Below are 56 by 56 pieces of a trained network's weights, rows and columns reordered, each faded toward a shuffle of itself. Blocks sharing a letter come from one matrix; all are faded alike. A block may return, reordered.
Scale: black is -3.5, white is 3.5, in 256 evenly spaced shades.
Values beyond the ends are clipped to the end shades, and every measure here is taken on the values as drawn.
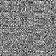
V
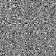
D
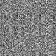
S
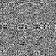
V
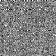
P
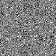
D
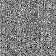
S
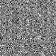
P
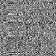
V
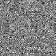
D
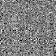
P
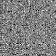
P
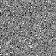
D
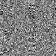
D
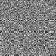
V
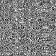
P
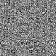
S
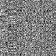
S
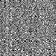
P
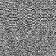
V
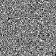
D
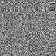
V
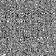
P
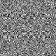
V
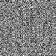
S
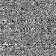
P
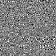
D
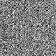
S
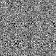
P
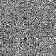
P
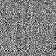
S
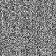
S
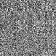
S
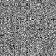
S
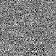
D
